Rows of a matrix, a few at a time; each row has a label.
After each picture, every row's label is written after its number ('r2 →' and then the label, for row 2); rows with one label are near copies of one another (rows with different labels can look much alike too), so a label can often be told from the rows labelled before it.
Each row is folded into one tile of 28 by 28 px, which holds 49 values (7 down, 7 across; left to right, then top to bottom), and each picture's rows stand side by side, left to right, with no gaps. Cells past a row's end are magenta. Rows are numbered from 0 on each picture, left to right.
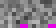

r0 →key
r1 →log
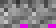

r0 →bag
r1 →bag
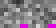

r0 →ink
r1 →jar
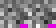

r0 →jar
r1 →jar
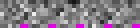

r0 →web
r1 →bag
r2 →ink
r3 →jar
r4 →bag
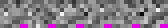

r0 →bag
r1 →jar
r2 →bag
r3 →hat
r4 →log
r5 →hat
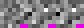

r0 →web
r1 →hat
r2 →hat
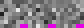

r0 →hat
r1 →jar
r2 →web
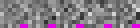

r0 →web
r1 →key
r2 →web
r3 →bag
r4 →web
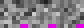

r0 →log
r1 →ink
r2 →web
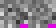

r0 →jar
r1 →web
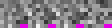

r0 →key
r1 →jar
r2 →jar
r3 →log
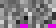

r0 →key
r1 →web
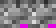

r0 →bag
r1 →bag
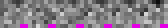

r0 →ink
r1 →jar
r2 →bag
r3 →ink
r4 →ink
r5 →ink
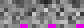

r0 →log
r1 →ink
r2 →log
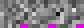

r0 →web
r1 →bag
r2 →hat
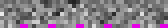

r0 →jar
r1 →log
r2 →ink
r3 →jar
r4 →hat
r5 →jar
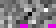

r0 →key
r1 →hat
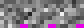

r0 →jar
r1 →hat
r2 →bag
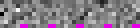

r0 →hat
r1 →log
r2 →key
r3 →ink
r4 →web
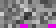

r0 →web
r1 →log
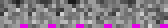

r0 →ink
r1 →ink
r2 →ink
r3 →log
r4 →ink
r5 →jar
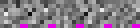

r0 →bag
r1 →hat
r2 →key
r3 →hat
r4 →web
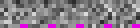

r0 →log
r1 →bag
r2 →ink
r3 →web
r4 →web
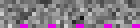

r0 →jar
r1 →ink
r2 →key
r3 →bag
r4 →log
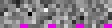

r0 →ink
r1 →hat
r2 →key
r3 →web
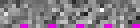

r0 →bag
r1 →key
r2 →log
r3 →hat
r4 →key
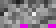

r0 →ink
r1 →bag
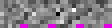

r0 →web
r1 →bag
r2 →hat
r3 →ink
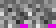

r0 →jar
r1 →jar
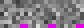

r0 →log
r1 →jar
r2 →web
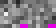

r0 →bag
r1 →key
